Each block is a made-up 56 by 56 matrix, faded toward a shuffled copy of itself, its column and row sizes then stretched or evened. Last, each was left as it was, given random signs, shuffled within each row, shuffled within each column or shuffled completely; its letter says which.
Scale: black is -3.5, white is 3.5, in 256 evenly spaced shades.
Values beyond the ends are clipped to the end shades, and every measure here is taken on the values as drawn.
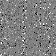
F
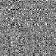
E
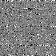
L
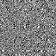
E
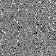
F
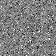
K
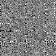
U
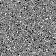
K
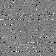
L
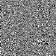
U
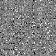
E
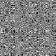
E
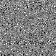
L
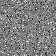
K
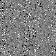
F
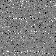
L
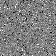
K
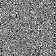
F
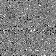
L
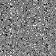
U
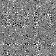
U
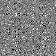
U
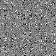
U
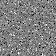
K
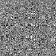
E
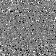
L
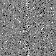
F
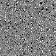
F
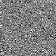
E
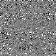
U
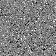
K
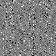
F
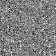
F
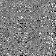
U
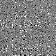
U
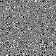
U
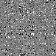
E
